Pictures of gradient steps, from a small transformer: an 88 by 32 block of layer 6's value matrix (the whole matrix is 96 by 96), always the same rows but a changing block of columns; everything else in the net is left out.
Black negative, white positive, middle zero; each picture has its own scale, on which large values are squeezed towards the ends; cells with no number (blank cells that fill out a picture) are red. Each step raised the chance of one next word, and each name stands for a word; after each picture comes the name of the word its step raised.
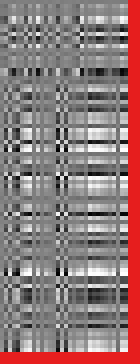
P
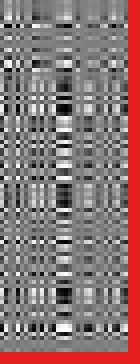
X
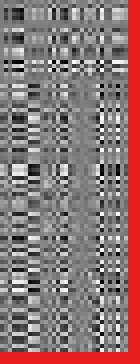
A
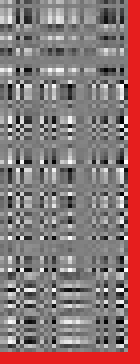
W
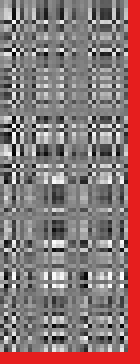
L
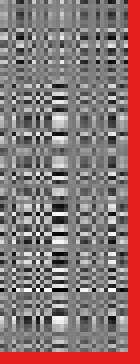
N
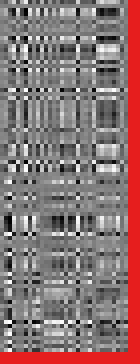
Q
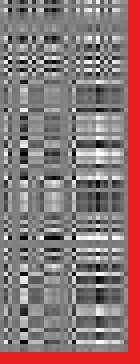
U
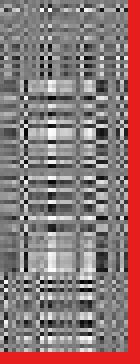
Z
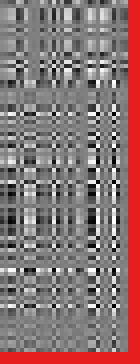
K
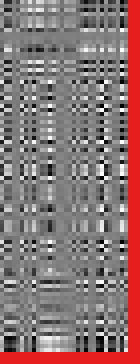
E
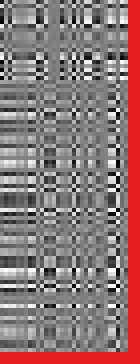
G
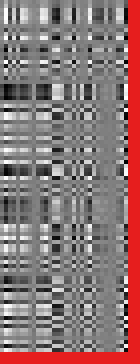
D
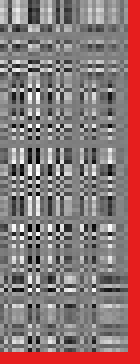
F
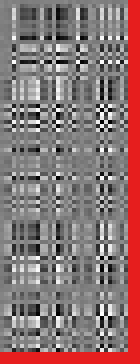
D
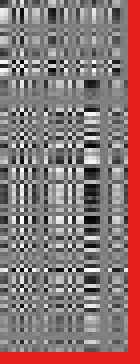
K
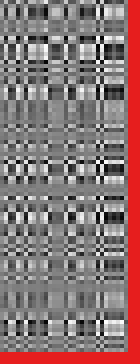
Q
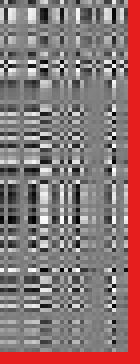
K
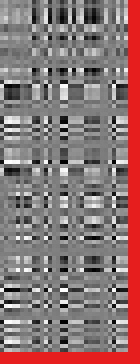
W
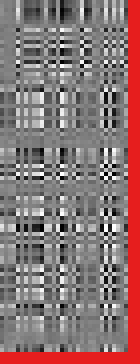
F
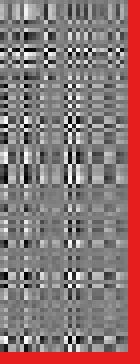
L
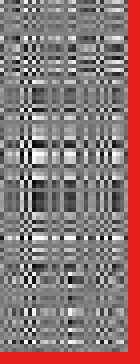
U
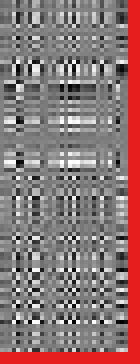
W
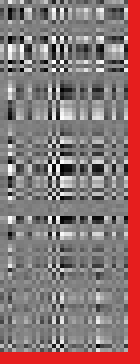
Q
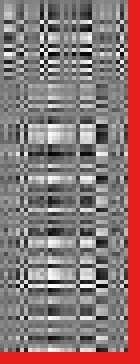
L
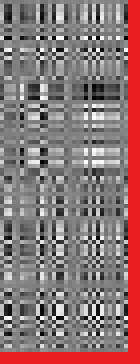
D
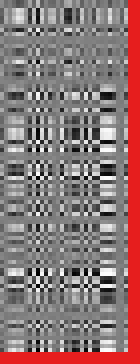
P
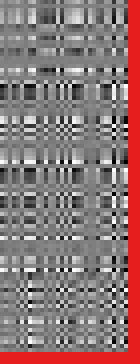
W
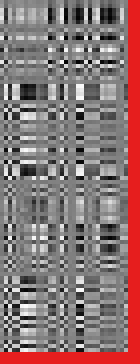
D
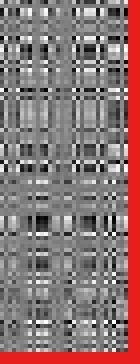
Q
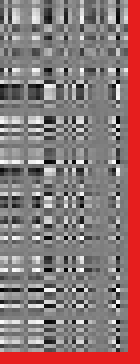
W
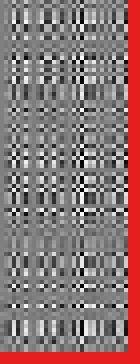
G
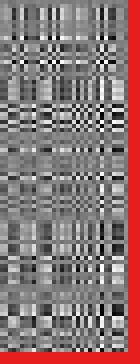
D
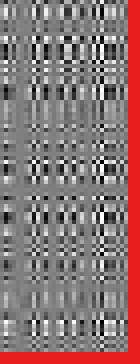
Q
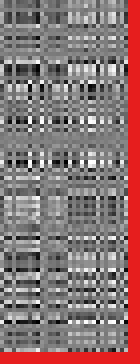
W
